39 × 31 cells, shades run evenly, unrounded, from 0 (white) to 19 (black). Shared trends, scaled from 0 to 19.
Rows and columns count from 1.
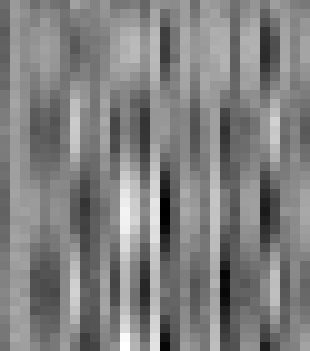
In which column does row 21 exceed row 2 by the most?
17
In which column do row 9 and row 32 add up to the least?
16
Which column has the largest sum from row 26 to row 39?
23
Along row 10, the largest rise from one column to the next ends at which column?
27
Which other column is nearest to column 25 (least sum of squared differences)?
26
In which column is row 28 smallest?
13
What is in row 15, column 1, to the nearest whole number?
9
